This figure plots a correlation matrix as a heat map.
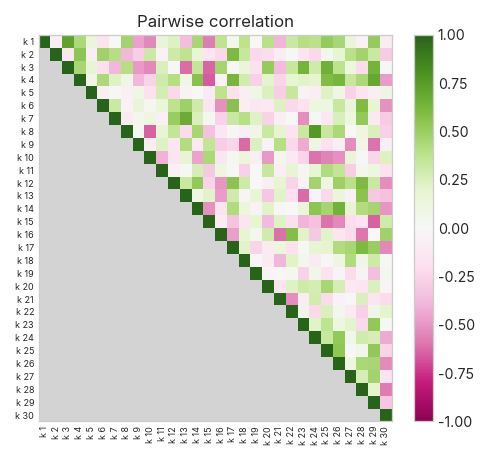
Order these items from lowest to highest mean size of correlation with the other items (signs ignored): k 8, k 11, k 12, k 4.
k 11, k 8, k 12, k 4
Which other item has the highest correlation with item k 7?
k 13
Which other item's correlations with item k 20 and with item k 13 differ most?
k 3
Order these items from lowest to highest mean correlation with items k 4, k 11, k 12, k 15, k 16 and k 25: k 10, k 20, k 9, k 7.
k 10, k 9, k 7, k 20
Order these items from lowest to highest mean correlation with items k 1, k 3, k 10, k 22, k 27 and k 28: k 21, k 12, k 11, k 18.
k 21, k 11, k 12, k 18
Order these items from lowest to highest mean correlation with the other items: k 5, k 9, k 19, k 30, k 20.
k 30, k 9, k 19, k 5, k 20
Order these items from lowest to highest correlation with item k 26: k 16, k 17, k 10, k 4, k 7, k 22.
k 10, k 16, k 22, k 7, k 17, k 4
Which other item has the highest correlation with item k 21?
k 9
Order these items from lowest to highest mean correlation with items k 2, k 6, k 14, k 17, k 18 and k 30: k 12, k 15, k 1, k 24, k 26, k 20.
k 15, k 20, k 24, k 1, k 26, k 12
